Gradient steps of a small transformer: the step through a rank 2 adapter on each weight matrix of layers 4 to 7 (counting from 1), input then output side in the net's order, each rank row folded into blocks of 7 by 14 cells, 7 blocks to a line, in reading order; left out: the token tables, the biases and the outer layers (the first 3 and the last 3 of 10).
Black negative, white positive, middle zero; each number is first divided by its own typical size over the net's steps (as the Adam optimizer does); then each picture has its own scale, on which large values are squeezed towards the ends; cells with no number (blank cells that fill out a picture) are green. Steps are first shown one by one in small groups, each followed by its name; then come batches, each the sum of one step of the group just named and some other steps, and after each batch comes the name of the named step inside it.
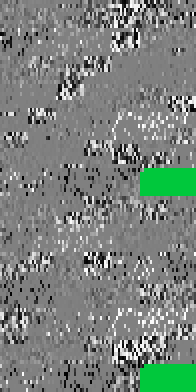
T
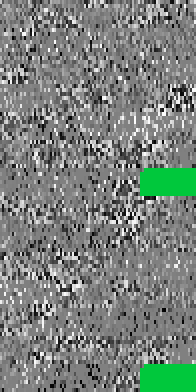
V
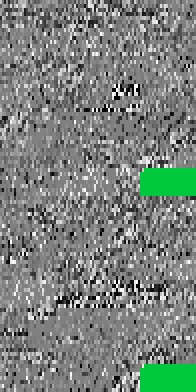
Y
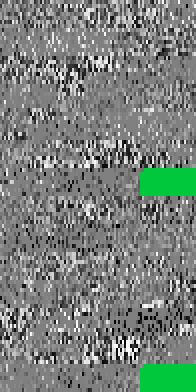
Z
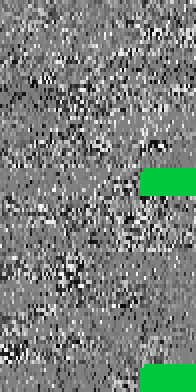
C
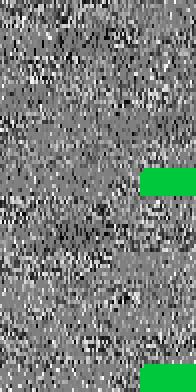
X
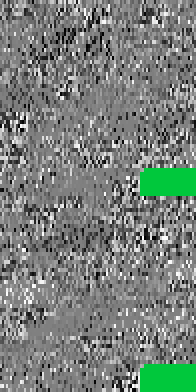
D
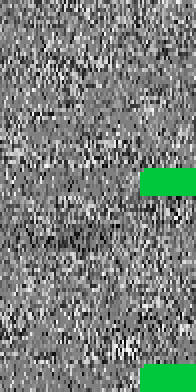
Z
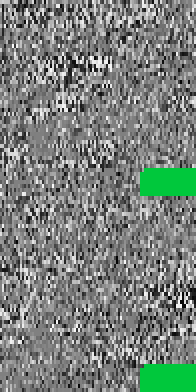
Z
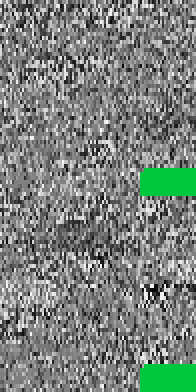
V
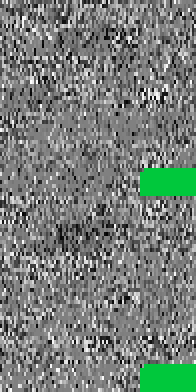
X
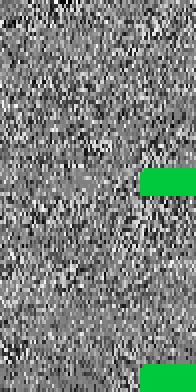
C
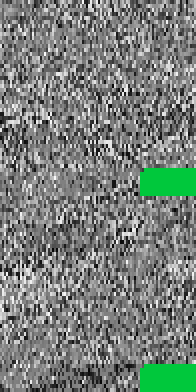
V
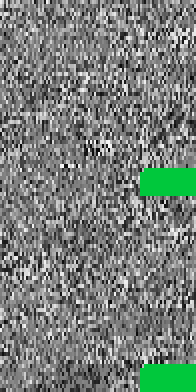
C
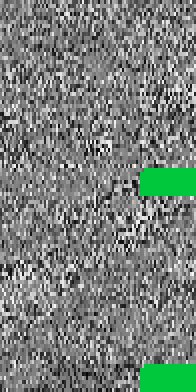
C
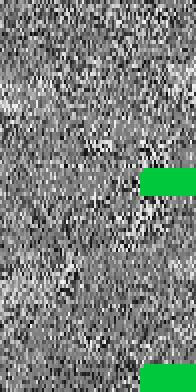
C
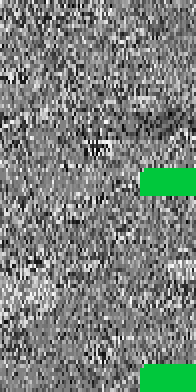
Y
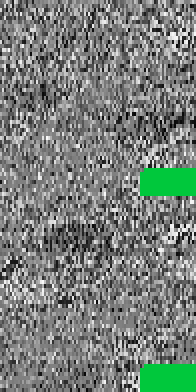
D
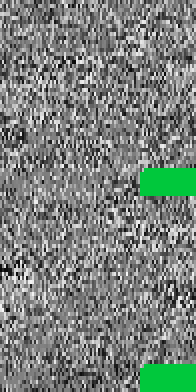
C
